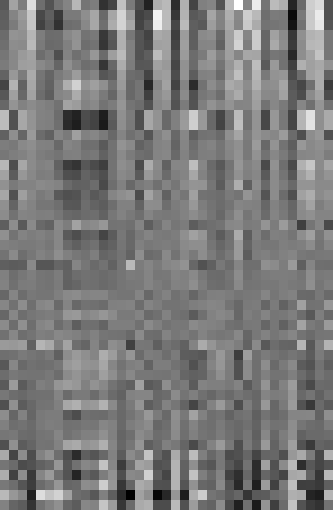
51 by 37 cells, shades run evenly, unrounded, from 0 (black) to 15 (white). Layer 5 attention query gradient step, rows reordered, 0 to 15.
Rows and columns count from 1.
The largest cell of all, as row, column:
1, 27
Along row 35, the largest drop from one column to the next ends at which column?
35
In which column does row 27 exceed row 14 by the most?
15
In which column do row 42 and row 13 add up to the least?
9
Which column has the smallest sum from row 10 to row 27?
12
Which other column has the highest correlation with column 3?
34
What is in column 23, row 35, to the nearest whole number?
10
